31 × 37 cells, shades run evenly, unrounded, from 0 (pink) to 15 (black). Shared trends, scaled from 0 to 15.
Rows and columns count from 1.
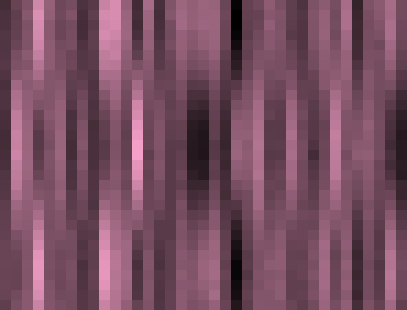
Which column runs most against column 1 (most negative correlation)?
35
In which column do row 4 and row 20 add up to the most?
22
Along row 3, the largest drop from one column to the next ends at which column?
10
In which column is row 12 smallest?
13
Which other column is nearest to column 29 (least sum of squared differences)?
7
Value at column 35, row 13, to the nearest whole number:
8
